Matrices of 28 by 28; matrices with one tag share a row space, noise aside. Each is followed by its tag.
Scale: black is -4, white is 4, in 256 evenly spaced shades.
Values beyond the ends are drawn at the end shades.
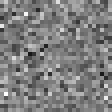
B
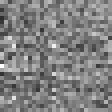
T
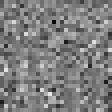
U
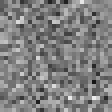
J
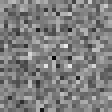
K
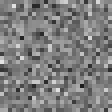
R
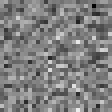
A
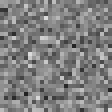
B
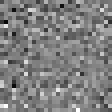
B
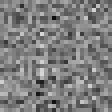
J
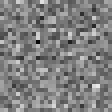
J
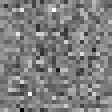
J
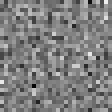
R
